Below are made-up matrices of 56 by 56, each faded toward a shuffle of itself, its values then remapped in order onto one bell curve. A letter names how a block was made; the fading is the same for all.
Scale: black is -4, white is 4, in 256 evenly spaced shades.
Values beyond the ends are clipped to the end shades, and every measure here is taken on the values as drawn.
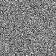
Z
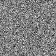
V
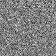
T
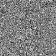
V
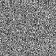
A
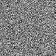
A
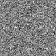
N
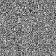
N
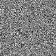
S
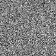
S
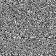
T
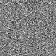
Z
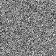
V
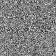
T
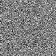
A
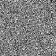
S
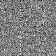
S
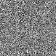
S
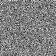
T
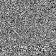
T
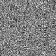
A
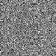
A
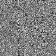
S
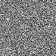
Z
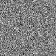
N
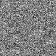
A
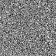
V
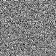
T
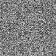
Z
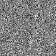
S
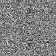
A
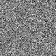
Z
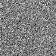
S
